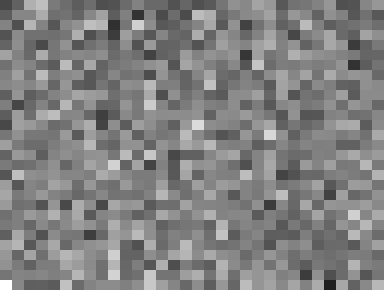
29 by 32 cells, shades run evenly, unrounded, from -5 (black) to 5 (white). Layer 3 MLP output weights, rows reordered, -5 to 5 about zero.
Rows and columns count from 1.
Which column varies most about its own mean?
10
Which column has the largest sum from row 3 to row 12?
6
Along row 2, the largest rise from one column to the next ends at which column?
17
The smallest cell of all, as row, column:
29, 28
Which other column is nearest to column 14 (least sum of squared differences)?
27
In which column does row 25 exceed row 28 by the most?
26
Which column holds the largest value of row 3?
12
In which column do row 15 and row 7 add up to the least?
30
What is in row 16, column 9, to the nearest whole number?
1
